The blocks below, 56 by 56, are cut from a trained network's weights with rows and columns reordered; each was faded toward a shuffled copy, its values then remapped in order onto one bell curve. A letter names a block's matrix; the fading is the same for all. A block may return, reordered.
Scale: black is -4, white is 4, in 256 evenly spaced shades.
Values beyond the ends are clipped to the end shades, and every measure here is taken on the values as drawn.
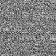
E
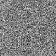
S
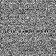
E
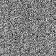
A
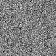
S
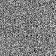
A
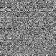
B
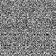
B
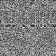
B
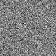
S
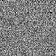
S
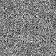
S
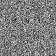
S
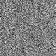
S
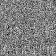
A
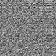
E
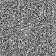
A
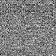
E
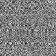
B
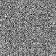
S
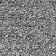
E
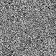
A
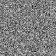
S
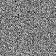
S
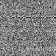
E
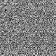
B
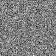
A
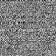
B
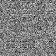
E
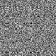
B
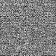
E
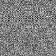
B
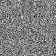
S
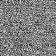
E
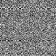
B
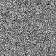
S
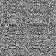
E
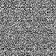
E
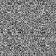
B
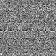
E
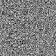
S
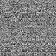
E
